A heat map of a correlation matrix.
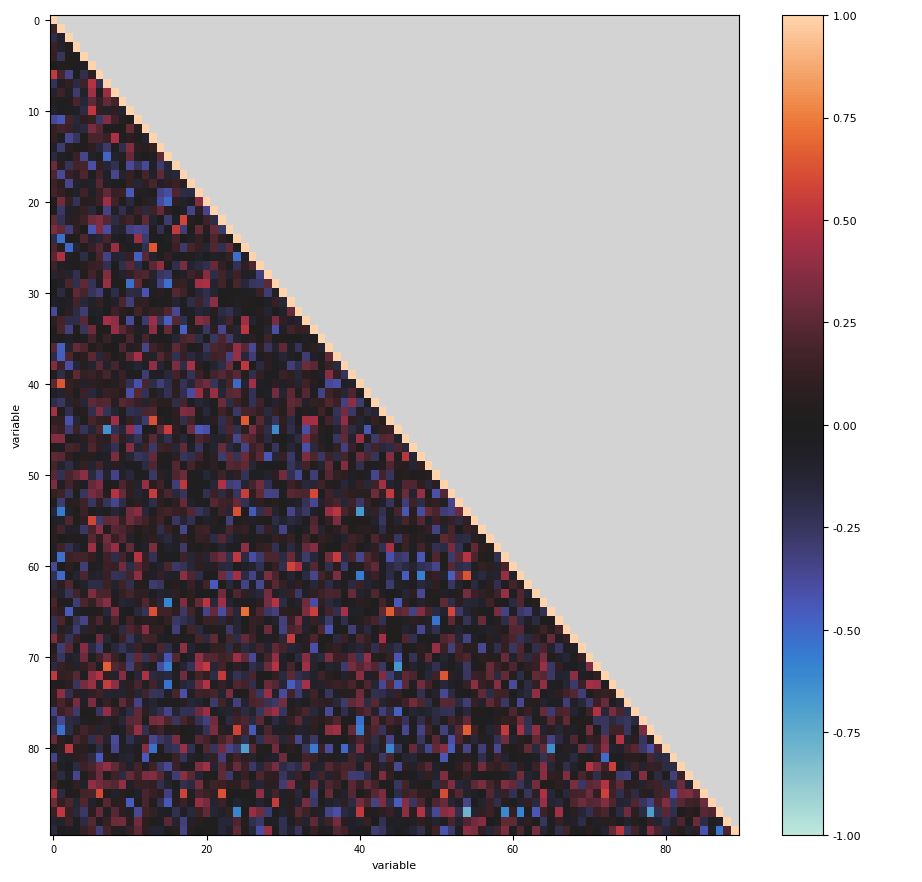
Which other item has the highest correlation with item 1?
40
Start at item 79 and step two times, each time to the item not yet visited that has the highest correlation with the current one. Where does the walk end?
89
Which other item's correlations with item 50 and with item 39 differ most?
42
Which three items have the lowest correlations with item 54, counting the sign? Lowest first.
87, 40, 1
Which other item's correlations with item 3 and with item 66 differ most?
50
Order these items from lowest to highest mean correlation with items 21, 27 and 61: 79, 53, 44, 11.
79, 44, 11, 53
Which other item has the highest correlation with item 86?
29
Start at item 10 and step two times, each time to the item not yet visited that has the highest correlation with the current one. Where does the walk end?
55
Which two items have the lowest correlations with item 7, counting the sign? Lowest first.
45, 15
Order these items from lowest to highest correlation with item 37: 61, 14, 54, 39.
39, 14, 61, 54
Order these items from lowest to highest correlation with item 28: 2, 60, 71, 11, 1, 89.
2, 60, 1, 11, 71, 89
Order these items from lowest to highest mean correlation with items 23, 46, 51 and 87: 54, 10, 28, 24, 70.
54, 24, 28, 10, 70
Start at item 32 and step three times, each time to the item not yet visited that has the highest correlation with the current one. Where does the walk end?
68
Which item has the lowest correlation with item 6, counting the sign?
81
